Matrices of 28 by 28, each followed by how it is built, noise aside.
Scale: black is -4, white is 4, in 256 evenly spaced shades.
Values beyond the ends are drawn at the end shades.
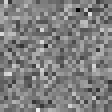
noise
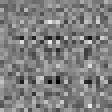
low rank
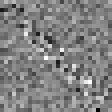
banded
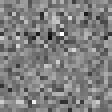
uneven rows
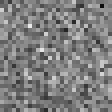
noise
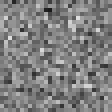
noise
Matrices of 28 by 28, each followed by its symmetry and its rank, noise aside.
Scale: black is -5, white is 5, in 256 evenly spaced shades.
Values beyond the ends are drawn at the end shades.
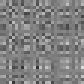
no symmetry, rank two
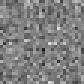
antisymmetric, rank four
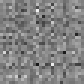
no symmetry, rank four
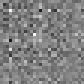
symmetric, rank four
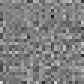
antisymmetric, rank four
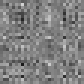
no symmetry, rank two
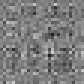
no symmetry, rank four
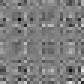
symmetric, rank two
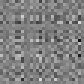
antisymmetric, rank two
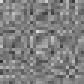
symmetric, rank three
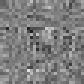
no symmetry, rank four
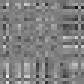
antisymmetric, rank two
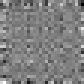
antisymmetric, rank two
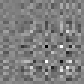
symmetric, rank two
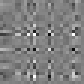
no symmetry, rank two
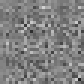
symmetric, rank four
